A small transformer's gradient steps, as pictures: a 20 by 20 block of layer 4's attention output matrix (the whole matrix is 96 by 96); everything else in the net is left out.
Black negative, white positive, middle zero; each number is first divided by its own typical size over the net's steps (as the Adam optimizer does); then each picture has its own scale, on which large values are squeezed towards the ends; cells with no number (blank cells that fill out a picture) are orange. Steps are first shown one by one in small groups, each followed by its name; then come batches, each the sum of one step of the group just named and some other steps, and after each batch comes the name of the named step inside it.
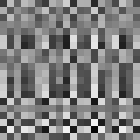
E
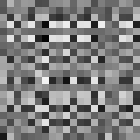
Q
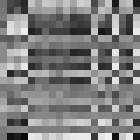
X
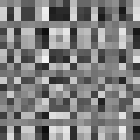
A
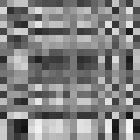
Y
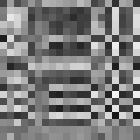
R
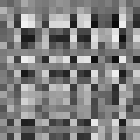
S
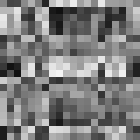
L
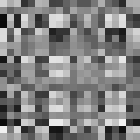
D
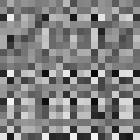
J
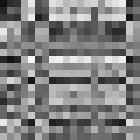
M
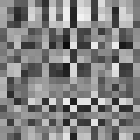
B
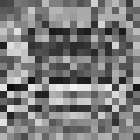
M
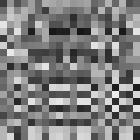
R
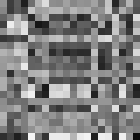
X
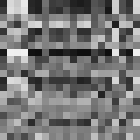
S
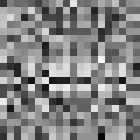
L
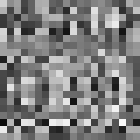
D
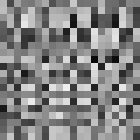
S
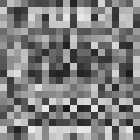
B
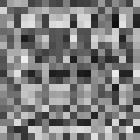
S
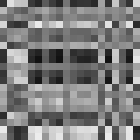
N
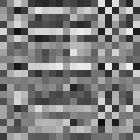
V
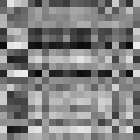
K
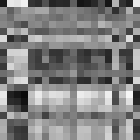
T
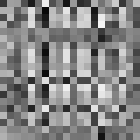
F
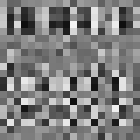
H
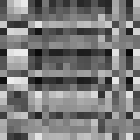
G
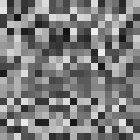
H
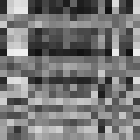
G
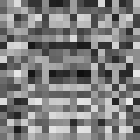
K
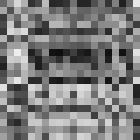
T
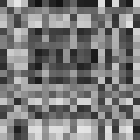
N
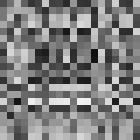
F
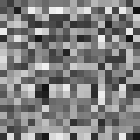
V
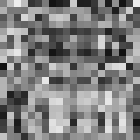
T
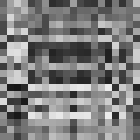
T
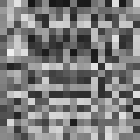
N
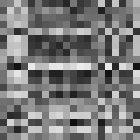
V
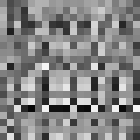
H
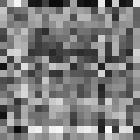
N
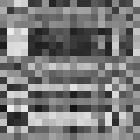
G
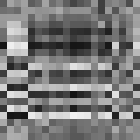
K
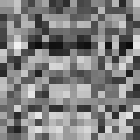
K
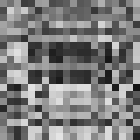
N
